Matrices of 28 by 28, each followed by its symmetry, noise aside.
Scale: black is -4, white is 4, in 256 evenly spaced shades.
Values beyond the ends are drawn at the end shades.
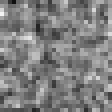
antisymmetric.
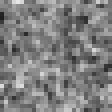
antisymmetric.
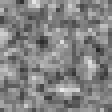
symmetric.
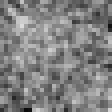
symmetric.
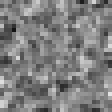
antisymmetric.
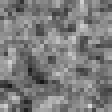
symmetric across the other diagonal.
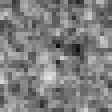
antisymmetric.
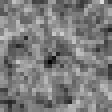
symmetric across the other diagonal.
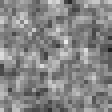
symmetric.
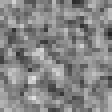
symmetric across the other diagonal.
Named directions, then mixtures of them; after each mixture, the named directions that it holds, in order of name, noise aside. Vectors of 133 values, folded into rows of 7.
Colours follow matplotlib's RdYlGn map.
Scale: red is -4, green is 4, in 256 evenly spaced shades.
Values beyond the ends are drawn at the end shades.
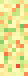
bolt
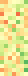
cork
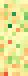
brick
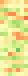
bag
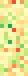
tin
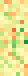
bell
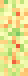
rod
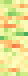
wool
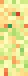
brick, cork, rod.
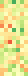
tin.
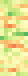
wool.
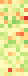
bag, cork, tin.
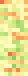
bag.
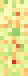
rod.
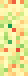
tin.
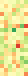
bolt, cork, rod.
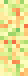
rod.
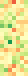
tin.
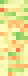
bag.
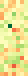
brick, tin.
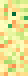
bag, brick.
